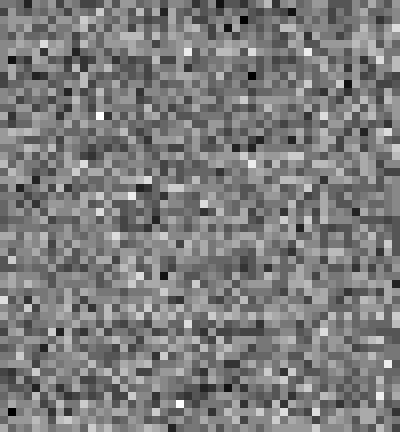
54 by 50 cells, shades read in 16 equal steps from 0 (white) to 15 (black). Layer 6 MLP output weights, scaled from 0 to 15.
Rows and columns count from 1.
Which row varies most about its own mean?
52
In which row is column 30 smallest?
53
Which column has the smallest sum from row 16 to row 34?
35
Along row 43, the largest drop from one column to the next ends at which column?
28
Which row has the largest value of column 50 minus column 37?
36
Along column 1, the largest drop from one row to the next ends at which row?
38
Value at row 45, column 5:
10
